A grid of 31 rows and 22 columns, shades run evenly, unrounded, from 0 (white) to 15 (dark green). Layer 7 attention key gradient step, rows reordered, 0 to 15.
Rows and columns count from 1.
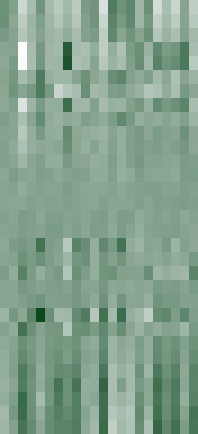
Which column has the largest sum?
5
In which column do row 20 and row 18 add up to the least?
8
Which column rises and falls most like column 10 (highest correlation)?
14
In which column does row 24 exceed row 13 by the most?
3
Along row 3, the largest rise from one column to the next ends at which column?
13
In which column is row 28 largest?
12
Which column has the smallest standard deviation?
2
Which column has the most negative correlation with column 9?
15
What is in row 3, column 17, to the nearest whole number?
9
